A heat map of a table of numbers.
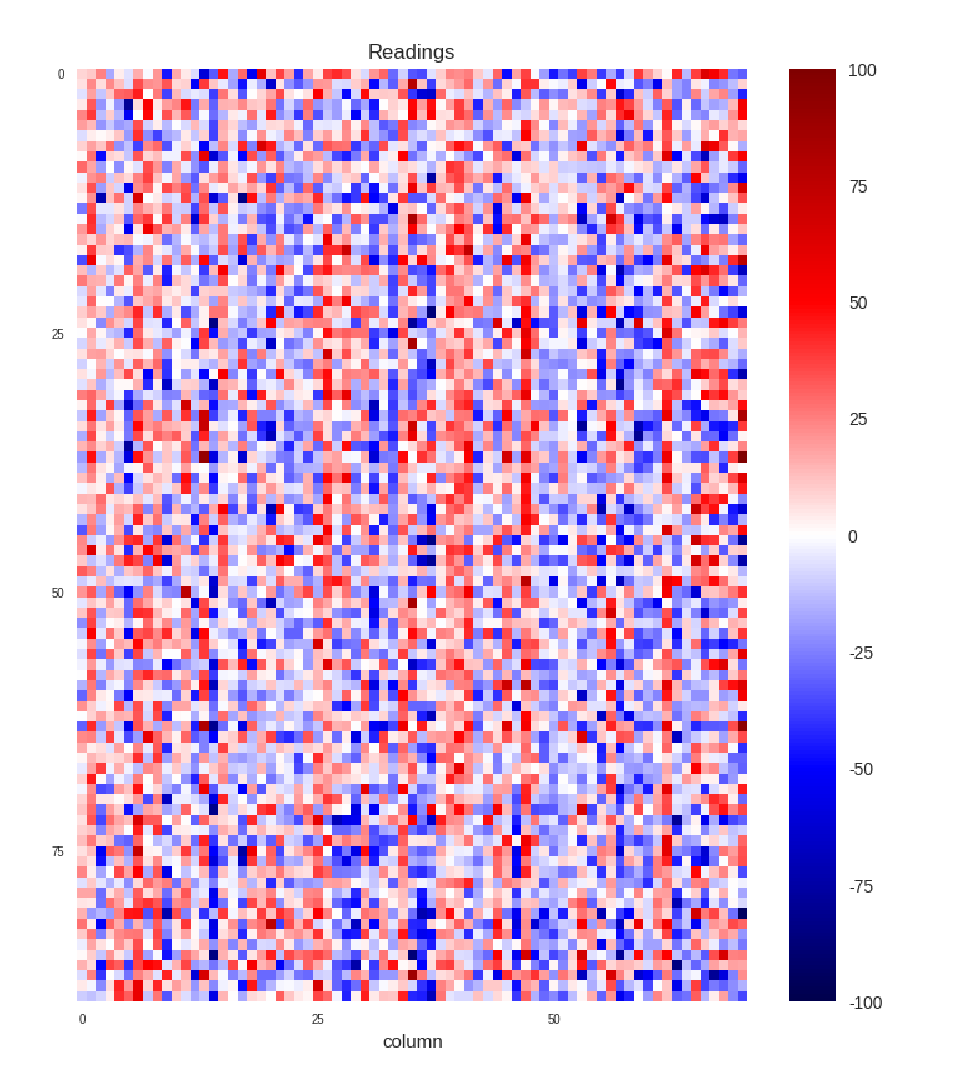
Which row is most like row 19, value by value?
29
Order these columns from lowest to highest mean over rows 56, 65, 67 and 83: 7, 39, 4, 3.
7, 3, 4, 39
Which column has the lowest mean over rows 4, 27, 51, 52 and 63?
31
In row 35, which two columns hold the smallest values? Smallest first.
59, 20
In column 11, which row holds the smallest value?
23
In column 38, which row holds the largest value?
72
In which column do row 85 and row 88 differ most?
68
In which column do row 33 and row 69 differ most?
36
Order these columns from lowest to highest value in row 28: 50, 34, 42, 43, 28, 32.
50, 42, 32, 28, 34, 43
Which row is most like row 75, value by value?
12
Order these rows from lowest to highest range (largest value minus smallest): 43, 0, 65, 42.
65, 43, 0, 42
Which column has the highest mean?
47
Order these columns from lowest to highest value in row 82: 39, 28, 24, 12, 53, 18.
28, 12, 39, 18, 24, 53
